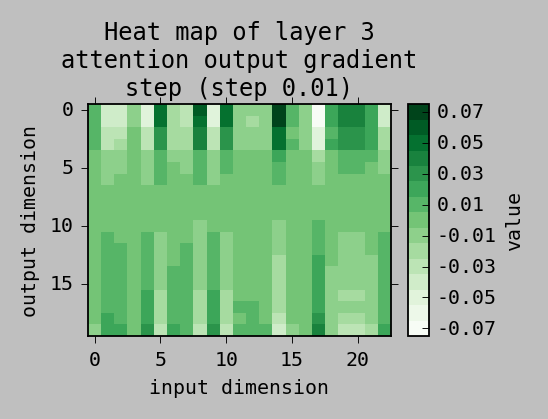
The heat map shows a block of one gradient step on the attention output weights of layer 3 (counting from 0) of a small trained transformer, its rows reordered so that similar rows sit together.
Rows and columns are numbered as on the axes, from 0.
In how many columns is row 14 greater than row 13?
1
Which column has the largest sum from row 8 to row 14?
17
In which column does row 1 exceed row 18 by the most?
14
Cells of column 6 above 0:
6
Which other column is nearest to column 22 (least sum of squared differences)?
2
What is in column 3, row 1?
-0.01
